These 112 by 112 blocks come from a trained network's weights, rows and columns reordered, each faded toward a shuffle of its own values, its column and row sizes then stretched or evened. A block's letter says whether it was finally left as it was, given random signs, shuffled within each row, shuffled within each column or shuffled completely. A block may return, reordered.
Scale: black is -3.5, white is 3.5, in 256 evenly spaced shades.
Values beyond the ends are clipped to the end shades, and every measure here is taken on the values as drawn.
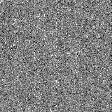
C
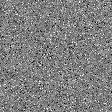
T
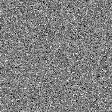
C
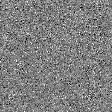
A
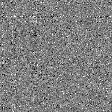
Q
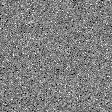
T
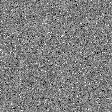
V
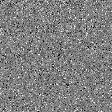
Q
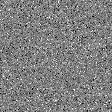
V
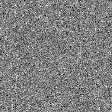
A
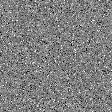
V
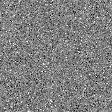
C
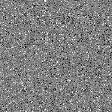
Q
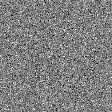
A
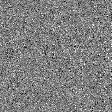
C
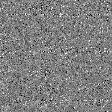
A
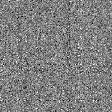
Q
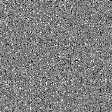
Q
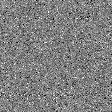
V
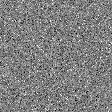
T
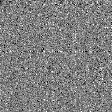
Q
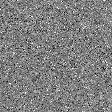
V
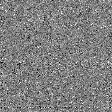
A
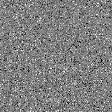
Q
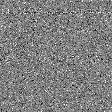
V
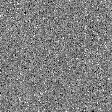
C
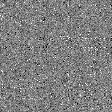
Q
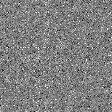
Q
